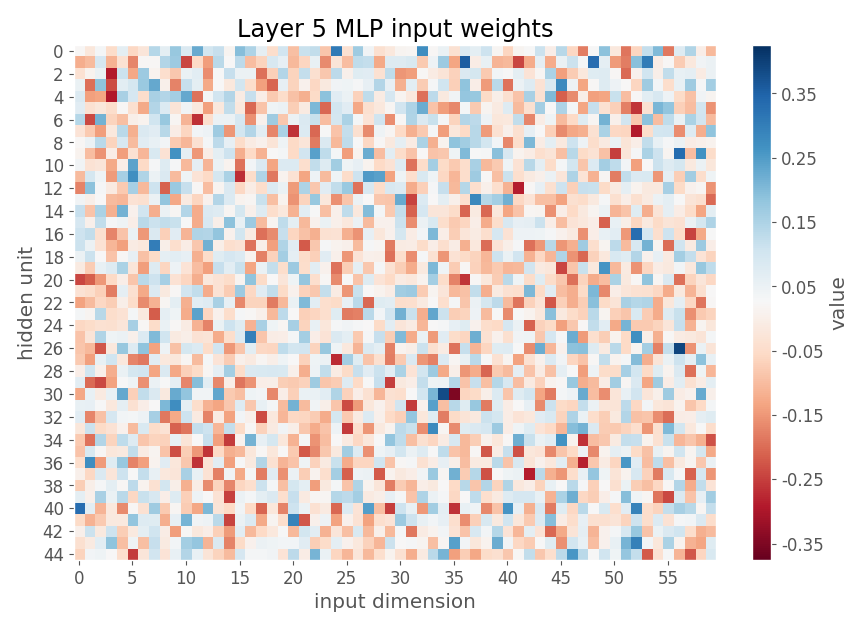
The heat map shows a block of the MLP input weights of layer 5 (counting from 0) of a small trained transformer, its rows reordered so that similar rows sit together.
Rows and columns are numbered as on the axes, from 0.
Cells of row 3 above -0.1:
50
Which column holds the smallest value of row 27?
24
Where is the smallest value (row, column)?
30, 35
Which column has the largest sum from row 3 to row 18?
7
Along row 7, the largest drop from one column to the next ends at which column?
20
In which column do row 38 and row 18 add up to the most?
56
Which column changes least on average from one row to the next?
19
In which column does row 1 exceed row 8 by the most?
48
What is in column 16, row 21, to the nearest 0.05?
-0.05
